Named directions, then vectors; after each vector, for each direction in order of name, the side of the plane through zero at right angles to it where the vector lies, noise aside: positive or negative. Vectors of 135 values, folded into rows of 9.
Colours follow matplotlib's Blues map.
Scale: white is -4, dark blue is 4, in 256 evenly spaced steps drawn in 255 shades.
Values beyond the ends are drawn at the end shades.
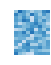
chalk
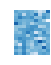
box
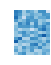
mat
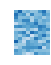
negative, positive, positive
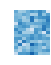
negative, negative, positive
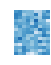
positive, positive, positive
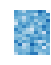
negative, negative, positive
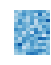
negative, negative, negative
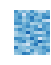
positive, negative, positive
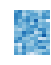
positive, positive, positive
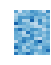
positive, negative, negative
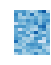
negative, positive, positive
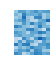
negative, positive, negative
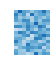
negative, positive, positive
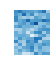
negative, positive, positive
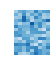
negative, positive, negative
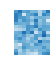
positive, positive, positive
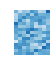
positive, negative, negative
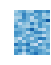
negative, positive, negative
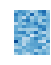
negative, positive, positive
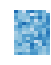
negative, negative, positive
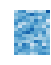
positive, positive, negative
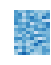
positive, negative, positive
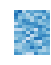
negative, positive, positive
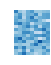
positive, negative, positive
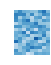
negative, positive, positive
